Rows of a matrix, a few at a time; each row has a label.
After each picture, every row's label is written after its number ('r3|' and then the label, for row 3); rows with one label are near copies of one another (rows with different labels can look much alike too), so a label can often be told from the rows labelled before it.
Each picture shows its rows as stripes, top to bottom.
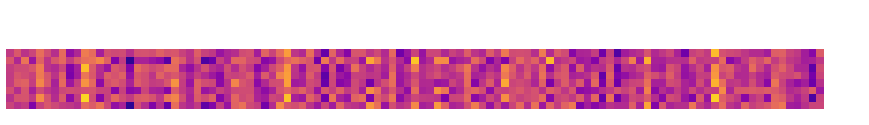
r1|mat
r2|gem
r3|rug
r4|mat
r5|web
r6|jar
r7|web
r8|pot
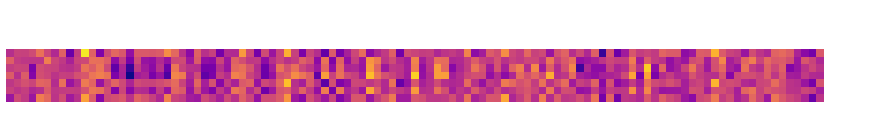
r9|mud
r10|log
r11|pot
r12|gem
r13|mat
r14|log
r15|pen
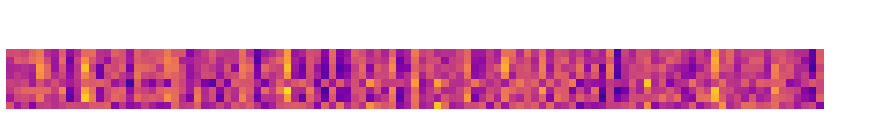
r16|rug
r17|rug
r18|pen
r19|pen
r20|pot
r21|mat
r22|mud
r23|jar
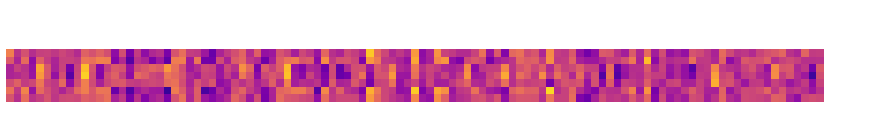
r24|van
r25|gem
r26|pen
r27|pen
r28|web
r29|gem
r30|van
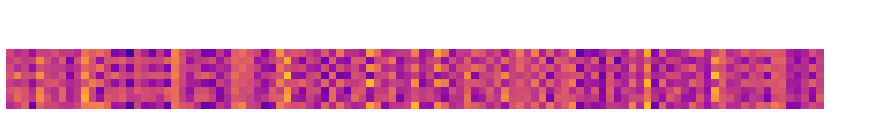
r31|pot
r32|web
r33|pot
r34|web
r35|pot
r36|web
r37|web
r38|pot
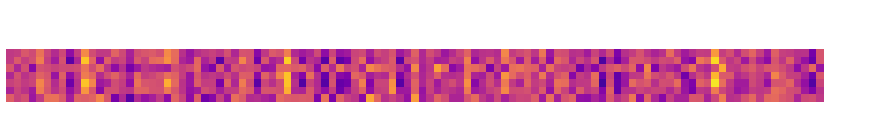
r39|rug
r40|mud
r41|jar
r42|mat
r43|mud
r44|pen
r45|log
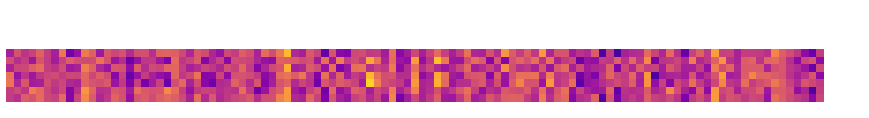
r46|mat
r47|jar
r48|rug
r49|jar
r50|van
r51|rug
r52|mat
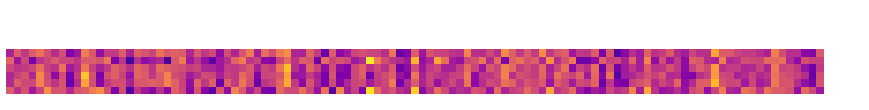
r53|mat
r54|van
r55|mat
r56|pen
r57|mud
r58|log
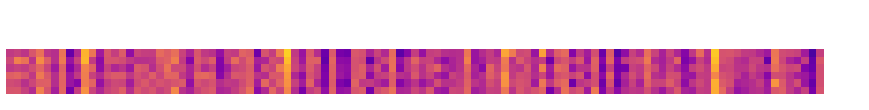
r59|mat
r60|web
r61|mat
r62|web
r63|mat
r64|web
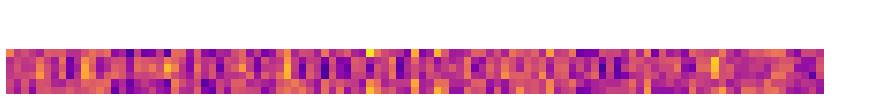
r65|van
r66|mud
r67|mud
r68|mat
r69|gem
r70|jar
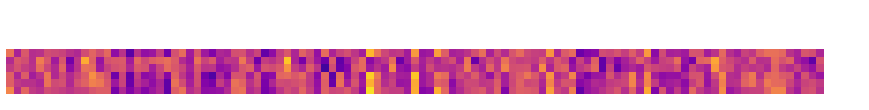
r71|van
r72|mud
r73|mat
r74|log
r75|log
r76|van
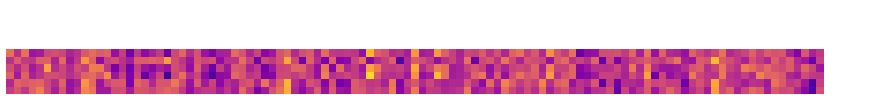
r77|van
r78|mud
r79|log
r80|van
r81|mat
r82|rug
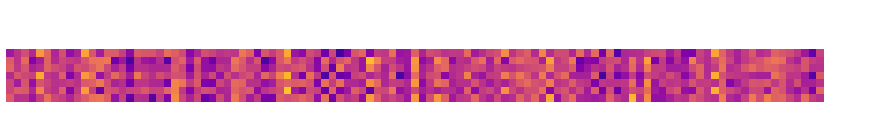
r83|pen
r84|van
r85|log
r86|mat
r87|gem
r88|web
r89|log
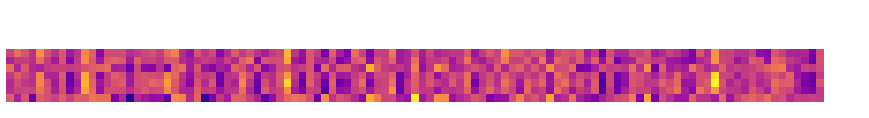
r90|web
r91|pen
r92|van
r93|mud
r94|mud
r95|mud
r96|gem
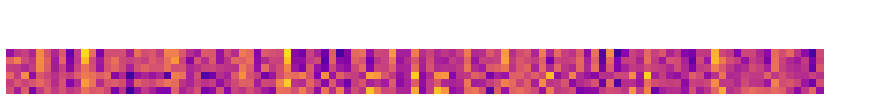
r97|pen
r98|web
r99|pen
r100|gem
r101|mat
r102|jar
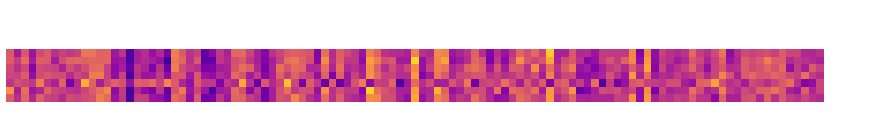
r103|gem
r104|gem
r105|pot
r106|log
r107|mud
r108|van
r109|gem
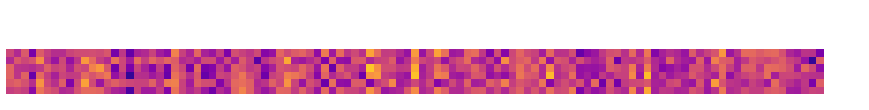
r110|jar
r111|rug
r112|log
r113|gem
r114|web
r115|pot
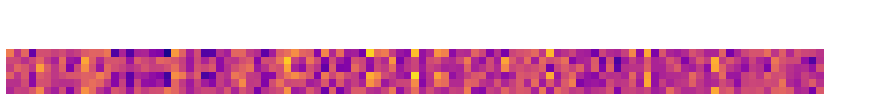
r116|gem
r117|mat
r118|web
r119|gem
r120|pot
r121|rug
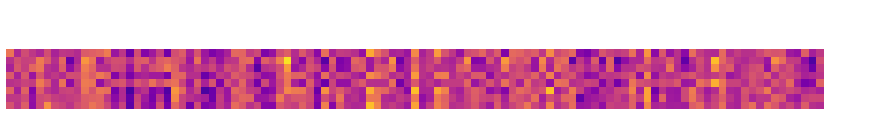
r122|van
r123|mat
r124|rug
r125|gem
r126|mud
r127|gem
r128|pot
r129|log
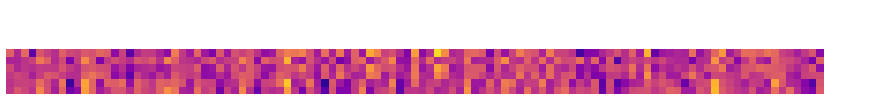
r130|jar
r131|pen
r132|jar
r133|pot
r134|mat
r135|mud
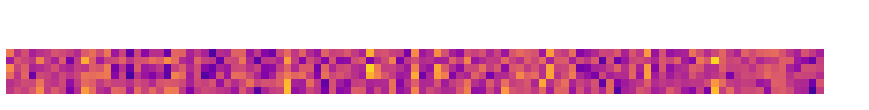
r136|van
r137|mud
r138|van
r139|gem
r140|mat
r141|rug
